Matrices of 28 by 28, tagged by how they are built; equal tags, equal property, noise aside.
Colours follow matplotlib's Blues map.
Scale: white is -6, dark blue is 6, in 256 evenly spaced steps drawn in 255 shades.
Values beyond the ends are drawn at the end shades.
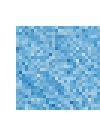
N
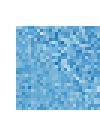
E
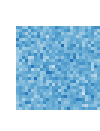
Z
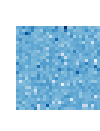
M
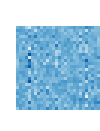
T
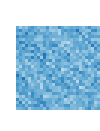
N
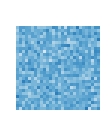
Z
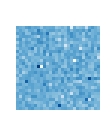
M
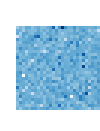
M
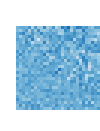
E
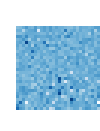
M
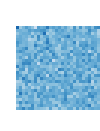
Z
